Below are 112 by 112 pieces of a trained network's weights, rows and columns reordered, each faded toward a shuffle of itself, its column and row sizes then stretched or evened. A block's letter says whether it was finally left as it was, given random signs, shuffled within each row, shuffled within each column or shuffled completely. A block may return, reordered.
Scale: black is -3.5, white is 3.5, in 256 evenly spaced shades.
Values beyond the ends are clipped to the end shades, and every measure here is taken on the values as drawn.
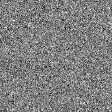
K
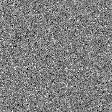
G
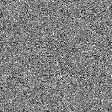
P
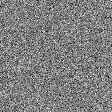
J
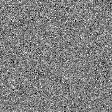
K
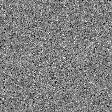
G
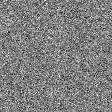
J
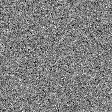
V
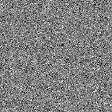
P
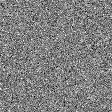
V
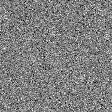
J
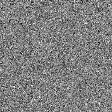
K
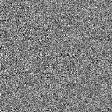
P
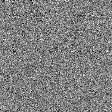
K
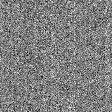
G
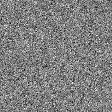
G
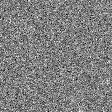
V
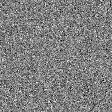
J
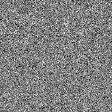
K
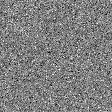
V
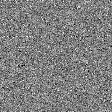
J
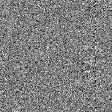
P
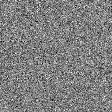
J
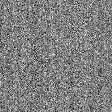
G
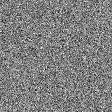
V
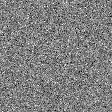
V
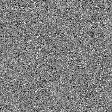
K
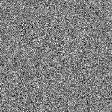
P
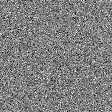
V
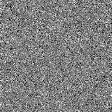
P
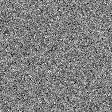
V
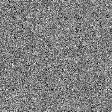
K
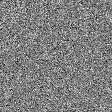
V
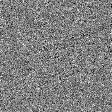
G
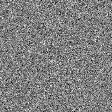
G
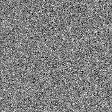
G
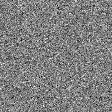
J
